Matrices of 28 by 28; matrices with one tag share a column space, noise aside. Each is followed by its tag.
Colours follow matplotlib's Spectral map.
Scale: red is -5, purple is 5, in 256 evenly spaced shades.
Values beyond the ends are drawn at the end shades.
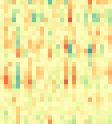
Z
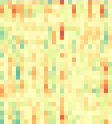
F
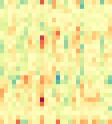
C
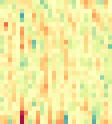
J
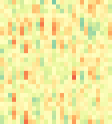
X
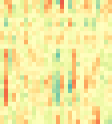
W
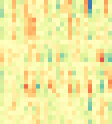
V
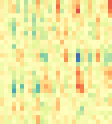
V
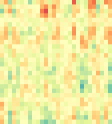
F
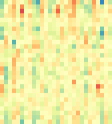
F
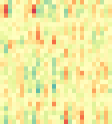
F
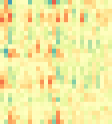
Z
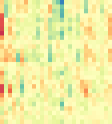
V
